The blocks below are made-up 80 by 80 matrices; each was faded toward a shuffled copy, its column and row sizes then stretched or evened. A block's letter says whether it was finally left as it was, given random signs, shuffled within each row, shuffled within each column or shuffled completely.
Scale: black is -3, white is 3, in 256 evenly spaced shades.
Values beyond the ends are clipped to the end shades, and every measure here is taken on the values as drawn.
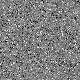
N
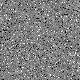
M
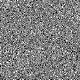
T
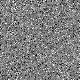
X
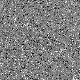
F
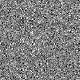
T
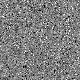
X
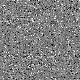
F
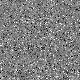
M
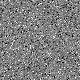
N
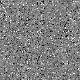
T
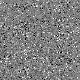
T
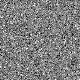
X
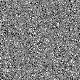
X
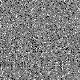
T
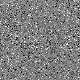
F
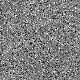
N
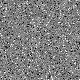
N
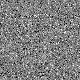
M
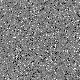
X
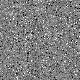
X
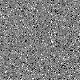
T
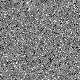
N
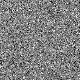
F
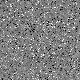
N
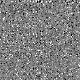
T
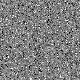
X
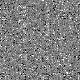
T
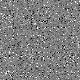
T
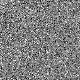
X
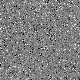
N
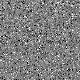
F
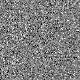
F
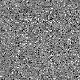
T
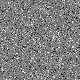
N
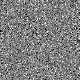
F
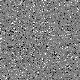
T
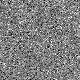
N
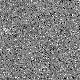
M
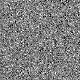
T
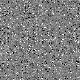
T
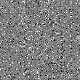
T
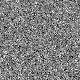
M
